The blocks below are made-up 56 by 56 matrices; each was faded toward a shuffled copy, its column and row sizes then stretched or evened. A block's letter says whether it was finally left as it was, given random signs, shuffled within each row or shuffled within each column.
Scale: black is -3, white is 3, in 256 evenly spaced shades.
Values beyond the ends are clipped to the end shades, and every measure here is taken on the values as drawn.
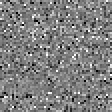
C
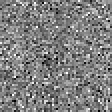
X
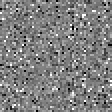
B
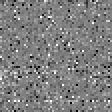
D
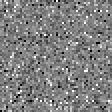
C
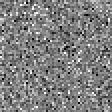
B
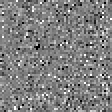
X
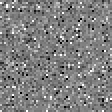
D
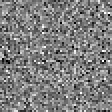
D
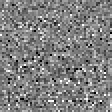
C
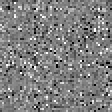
D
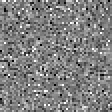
C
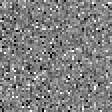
B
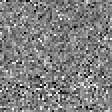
C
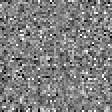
X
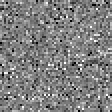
C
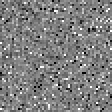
C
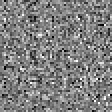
X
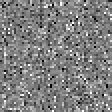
B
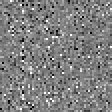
B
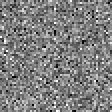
B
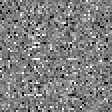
D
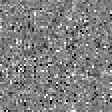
X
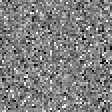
B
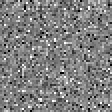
B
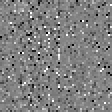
B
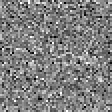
C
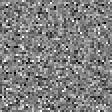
D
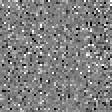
D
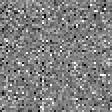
X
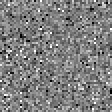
B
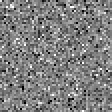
C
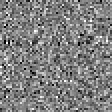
X
